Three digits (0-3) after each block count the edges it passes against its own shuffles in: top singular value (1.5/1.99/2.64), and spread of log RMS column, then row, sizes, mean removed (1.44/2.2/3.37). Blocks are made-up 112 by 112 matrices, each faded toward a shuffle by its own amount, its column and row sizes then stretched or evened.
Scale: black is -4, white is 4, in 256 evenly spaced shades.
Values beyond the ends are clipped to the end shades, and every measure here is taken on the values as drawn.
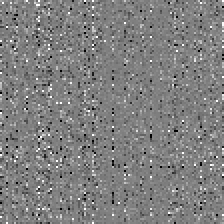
0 3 1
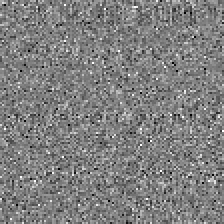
2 0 1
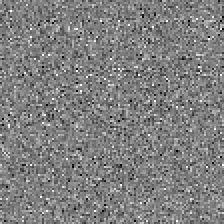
0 1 1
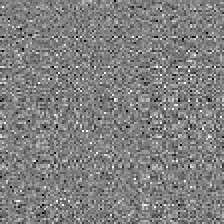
3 1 2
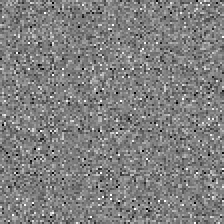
1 1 1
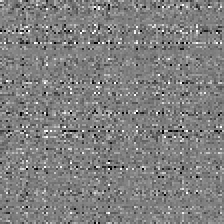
0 2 3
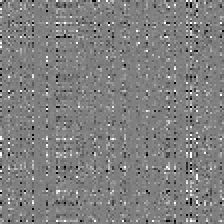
3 3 2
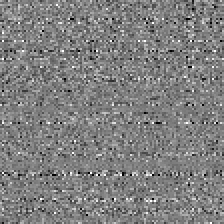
0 1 3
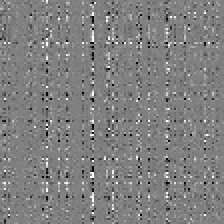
3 3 2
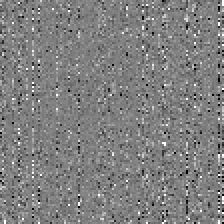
1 3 1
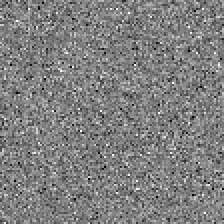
0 0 1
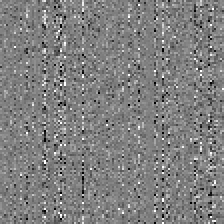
2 3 0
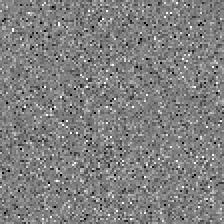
1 0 0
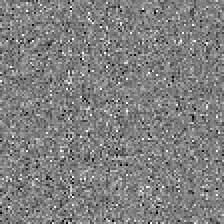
1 2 1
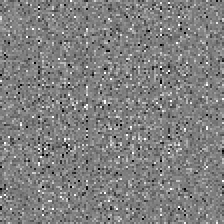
1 2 1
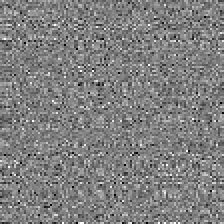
3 0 2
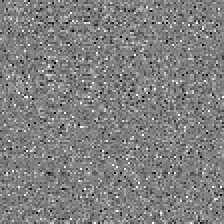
2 0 1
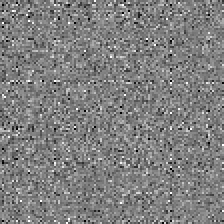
2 2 2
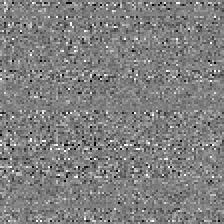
1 1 3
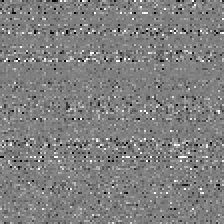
1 0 3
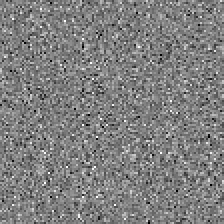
2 1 0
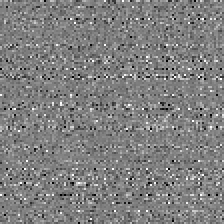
2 1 3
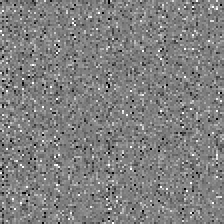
0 2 0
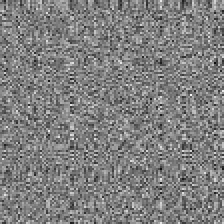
3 2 0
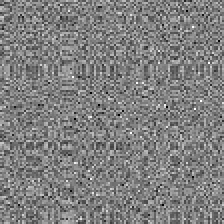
3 0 0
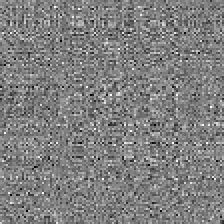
3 1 2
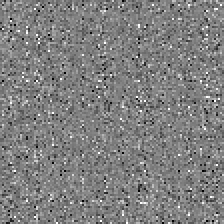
0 2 1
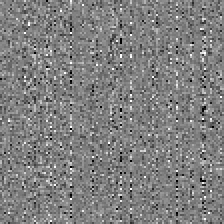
1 3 0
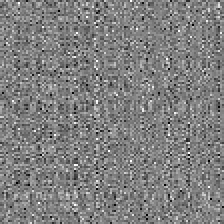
3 2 0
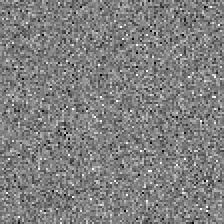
0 1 0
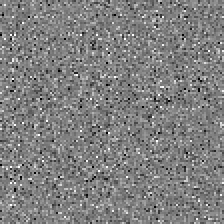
0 1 1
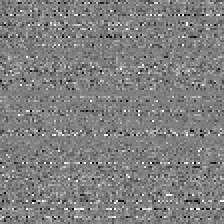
1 0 3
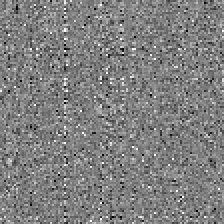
2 2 1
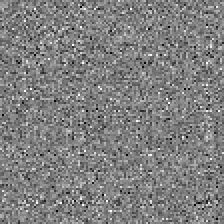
2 1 1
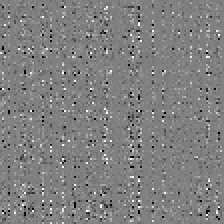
0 3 2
